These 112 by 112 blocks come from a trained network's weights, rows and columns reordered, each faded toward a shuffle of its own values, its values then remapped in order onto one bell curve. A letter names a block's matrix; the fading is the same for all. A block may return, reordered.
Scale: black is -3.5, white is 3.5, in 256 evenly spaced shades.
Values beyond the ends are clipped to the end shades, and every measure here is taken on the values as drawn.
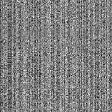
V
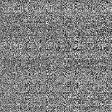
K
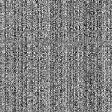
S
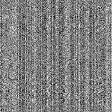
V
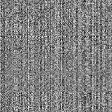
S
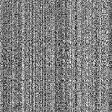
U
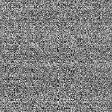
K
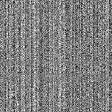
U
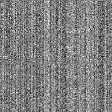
S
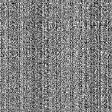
S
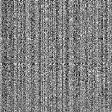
V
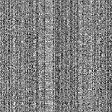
V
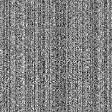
V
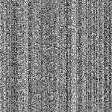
U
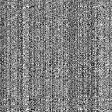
U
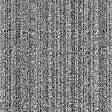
V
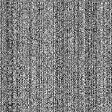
S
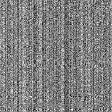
V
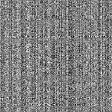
S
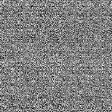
K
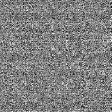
K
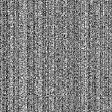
S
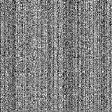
V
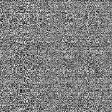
K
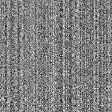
S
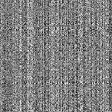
S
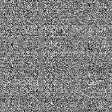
K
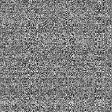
K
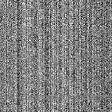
V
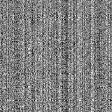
U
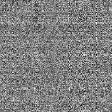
K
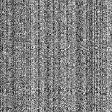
U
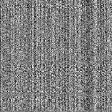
S
